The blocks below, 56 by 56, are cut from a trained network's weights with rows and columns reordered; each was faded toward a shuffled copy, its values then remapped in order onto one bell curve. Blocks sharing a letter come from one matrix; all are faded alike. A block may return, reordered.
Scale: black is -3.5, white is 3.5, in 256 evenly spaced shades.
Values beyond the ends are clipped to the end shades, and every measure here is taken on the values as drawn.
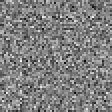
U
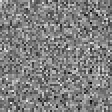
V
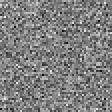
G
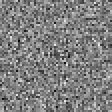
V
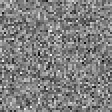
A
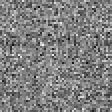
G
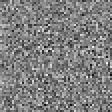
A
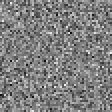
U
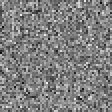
V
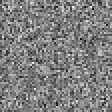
U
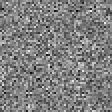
G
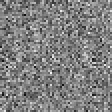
A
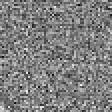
U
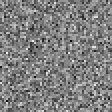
V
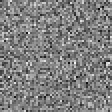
G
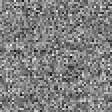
U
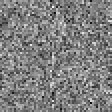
V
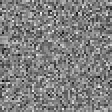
G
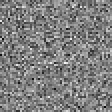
A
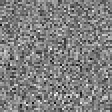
G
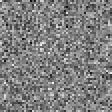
A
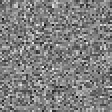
G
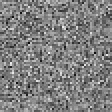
V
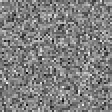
V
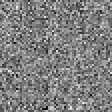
A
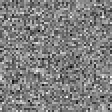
G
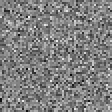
V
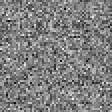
U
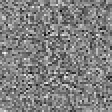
G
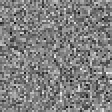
G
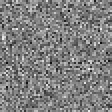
V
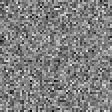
A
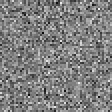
G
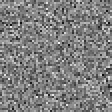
V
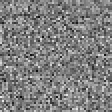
U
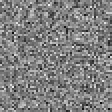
A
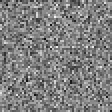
U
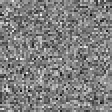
U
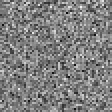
V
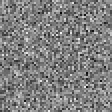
V
